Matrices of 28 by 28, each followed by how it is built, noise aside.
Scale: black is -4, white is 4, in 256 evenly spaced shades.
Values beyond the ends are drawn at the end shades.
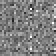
uneven columns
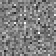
uneven columns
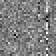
uneven columns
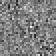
block diagonal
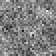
smooth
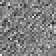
Hankel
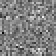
low rank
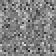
repeating columns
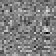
low rank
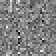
uneven columns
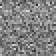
repeating columns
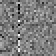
uneven columns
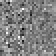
uneven columns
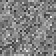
Hankel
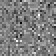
uneven columns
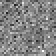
Hankel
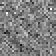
Toeplitz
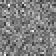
low rank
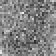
smooth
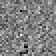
low rank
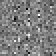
uneven columns
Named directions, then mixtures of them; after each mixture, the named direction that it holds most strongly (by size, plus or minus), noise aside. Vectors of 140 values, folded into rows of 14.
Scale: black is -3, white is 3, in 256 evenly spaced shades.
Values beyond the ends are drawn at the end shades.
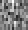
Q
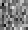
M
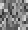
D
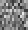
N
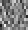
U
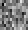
M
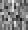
Q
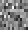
Q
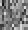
M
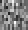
Q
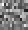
N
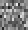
N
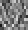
U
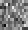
M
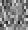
U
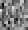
M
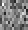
U
